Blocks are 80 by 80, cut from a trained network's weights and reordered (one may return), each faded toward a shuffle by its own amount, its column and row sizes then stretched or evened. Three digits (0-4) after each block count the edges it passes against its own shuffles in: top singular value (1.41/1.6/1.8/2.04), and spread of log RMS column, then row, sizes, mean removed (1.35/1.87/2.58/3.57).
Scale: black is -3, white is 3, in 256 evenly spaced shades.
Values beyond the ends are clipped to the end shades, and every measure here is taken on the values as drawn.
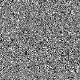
0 2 2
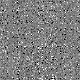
0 3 2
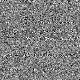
0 0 2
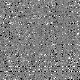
2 2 3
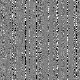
1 4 0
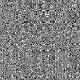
4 0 2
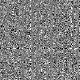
0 3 1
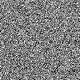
2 0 0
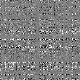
1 3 4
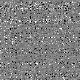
0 2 3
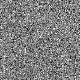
0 2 0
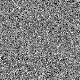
0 1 1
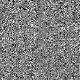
0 3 1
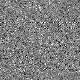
1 0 1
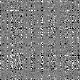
2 4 3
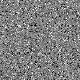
1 1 0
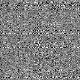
1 1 3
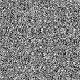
4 0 1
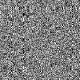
3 2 0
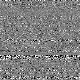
0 0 4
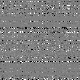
2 2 4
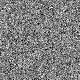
0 0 0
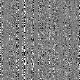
1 4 1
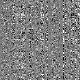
1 4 1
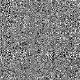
0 3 2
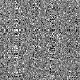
4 3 1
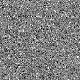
3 0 1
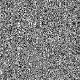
1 2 0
